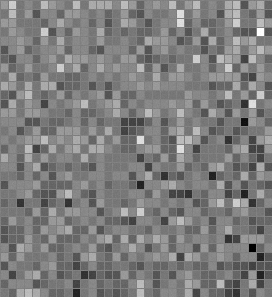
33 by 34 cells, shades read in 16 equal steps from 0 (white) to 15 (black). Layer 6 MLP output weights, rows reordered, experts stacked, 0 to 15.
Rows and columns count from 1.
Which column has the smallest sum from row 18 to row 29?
28
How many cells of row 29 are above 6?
24
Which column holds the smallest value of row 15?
25
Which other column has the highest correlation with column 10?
13
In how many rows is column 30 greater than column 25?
17
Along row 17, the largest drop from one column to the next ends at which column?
23
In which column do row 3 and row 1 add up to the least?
30
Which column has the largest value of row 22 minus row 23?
31
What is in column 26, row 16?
10
